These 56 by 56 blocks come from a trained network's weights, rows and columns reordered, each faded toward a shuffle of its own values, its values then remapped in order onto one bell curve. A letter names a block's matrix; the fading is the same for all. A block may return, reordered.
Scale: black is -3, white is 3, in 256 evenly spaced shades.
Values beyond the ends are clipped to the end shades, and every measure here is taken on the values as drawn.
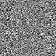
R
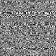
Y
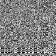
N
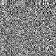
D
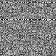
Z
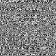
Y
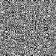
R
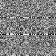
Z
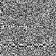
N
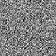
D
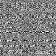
Y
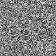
R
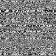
Y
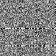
N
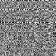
Z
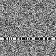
Z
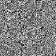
R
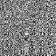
D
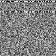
Z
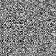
R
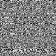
Y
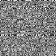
Y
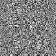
R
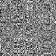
D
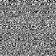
Y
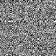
R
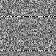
Z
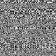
Y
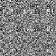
D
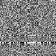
N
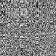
D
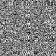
D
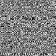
Y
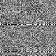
Z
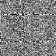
N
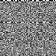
Z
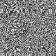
R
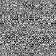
Y
